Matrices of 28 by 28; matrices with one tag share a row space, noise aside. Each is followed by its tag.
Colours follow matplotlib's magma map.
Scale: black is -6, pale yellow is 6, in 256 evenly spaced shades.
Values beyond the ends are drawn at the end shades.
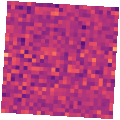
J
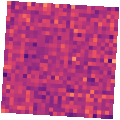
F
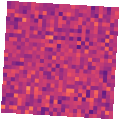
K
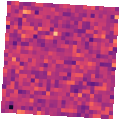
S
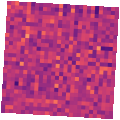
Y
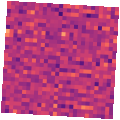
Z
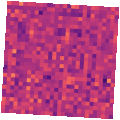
K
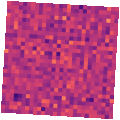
K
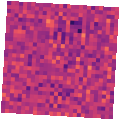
K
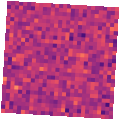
J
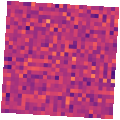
F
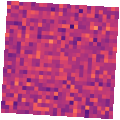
Y
